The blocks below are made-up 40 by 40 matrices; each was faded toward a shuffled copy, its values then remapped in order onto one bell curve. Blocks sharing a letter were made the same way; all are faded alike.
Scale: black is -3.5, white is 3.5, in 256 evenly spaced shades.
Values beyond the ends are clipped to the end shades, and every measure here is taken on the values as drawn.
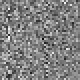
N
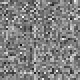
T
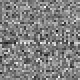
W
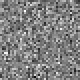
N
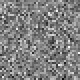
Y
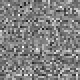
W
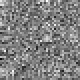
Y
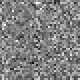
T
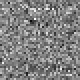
T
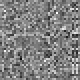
T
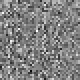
N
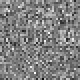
T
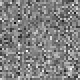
N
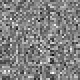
Y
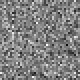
N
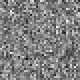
W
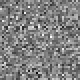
W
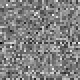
W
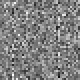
N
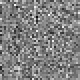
N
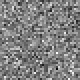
N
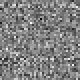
W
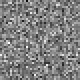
N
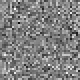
T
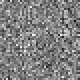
Y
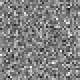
Y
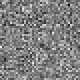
Y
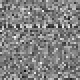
W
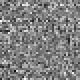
W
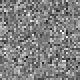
N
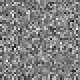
T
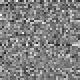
W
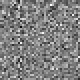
T
